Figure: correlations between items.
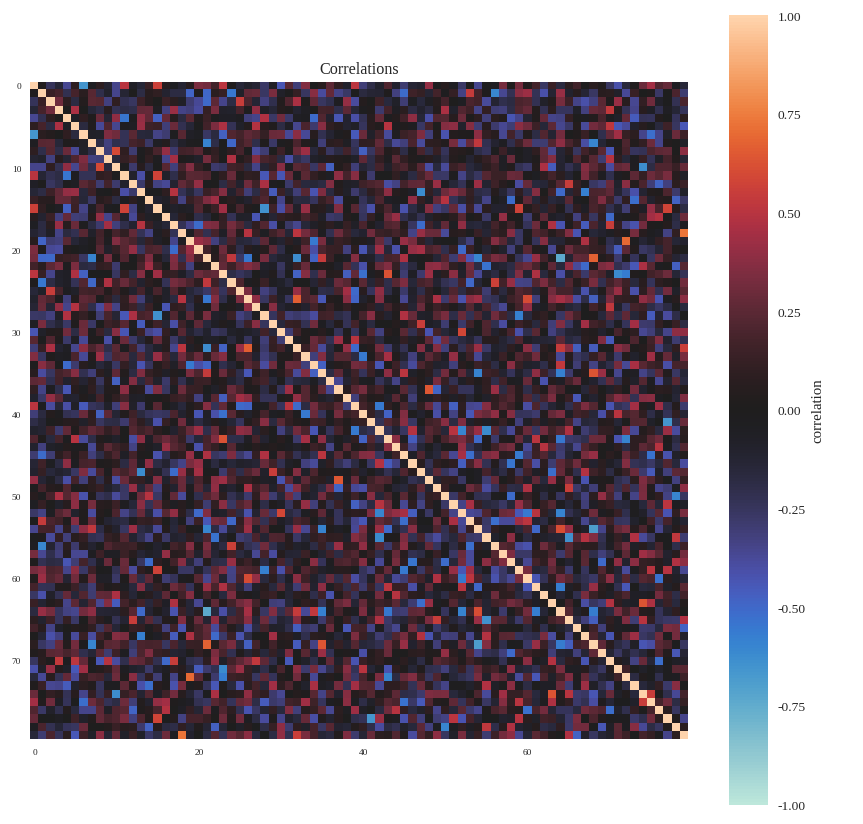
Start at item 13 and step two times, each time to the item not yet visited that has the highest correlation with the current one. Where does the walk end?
70
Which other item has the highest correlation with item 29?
47
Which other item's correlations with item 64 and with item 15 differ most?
54
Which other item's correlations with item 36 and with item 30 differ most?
10
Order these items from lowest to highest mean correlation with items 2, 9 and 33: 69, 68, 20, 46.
46, 20, 68, 69
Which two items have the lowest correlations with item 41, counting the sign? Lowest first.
77, 15
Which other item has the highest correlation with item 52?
30
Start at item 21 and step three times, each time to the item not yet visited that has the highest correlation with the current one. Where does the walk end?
45
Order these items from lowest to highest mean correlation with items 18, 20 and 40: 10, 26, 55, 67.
55, 10, 67, 26
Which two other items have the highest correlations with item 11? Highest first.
15, 0
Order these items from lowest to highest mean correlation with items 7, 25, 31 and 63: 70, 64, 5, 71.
5, 70, 71, 64
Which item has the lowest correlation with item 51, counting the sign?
39
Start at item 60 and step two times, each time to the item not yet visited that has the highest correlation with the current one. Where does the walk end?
32
